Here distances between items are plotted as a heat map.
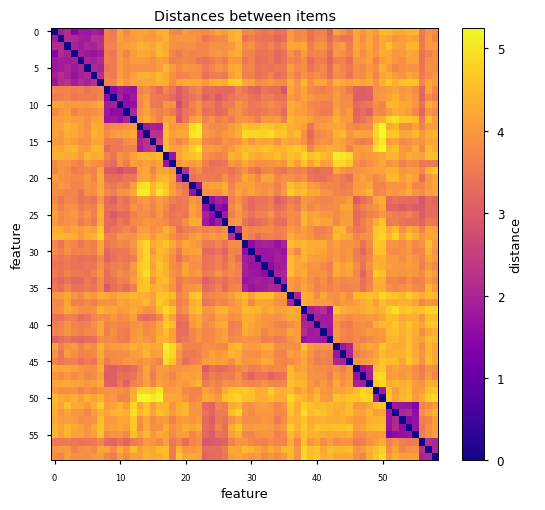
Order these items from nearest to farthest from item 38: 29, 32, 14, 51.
14, 32, 29, 51
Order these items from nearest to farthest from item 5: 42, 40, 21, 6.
6, 42, 40, 21
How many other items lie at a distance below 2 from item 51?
4
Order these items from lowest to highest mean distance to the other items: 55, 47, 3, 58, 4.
4, 3, 47, 55, 58
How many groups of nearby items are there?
16
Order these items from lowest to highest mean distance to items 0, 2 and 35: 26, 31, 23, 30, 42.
31, 30, 42, 23, 26
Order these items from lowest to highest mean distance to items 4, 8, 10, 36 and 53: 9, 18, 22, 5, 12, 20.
9, 12, 5, 20, 18, 22
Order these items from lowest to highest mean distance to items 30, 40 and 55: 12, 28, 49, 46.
46, 28, 12, 49
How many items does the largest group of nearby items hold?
8
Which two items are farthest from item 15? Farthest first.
50, 49
